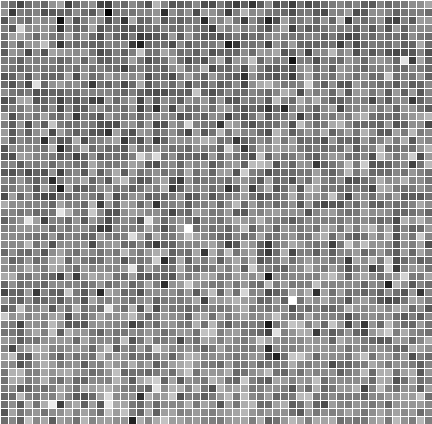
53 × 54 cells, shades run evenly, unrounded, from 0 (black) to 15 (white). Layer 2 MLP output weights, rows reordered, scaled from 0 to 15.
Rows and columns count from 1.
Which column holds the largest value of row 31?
44
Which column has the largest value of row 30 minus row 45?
17
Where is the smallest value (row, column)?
2, 14
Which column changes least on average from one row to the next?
15
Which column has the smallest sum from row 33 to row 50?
34
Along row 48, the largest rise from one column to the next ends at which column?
31
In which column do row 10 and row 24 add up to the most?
49
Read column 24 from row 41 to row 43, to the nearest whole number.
7 9 8
